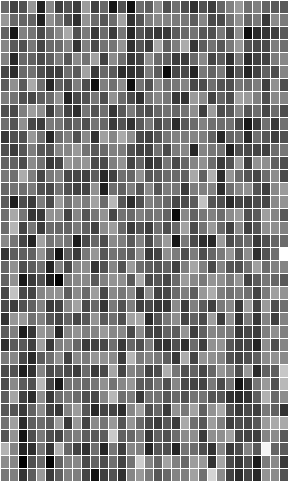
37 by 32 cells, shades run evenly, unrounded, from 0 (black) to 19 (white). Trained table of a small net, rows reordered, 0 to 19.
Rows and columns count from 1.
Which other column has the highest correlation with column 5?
15
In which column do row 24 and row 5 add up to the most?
9
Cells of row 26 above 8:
18
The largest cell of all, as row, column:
20, 32
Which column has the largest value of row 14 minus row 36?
3
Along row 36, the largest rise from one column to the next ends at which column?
25
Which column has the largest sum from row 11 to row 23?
13
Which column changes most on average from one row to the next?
7
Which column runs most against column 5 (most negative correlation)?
27
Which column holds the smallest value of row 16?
2
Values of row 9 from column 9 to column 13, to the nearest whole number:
3 9 6 8 4
